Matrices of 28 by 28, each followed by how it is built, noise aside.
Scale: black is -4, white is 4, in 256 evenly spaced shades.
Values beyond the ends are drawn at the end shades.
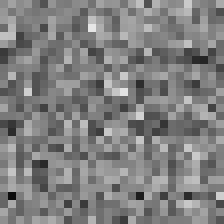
blocks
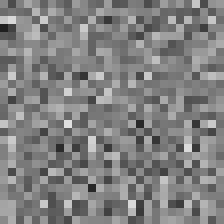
blocks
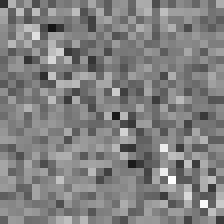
banded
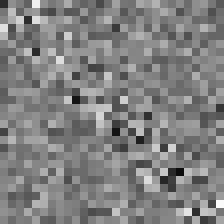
banded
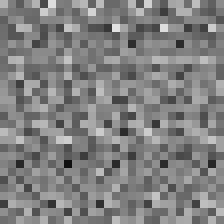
repeating columns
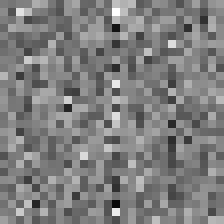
uneven columns
